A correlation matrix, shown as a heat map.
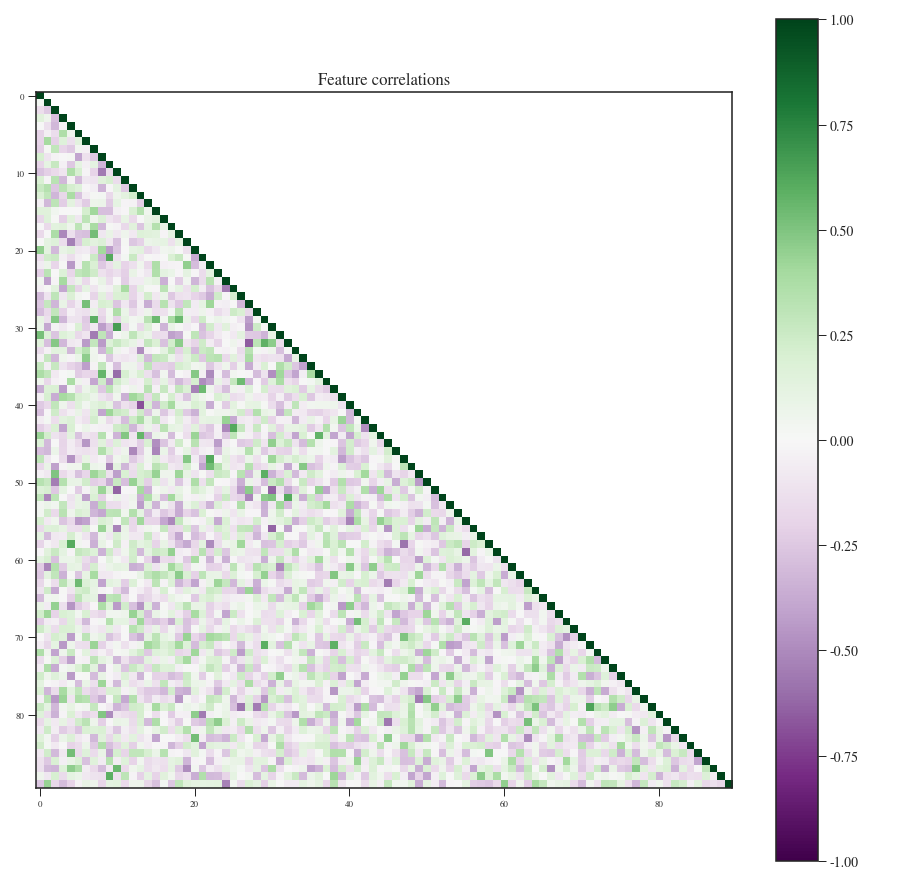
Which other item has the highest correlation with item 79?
71
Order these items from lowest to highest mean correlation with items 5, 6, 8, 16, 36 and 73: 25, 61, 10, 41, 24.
10, 41, 24, 61, 25
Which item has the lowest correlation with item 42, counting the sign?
43
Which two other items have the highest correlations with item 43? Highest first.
25, 61
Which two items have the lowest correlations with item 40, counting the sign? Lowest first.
13, 55
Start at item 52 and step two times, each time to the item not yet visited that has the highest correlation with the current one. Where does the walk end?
29
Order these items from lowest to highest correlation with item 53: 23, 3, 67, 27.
27, 67, 23, 3
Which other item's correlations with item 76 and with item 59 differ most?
8
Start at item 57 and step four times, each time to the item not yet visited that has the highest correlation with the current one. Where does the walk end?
38
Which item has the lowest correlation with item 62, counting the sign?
77
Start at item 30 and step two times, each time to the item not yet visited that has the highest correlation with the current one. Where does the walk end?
87
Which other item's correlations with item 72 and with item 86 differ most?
50
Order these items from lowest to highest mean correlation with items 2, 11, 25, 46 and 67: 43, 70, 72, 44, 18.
70, 72, 18, 44, 43
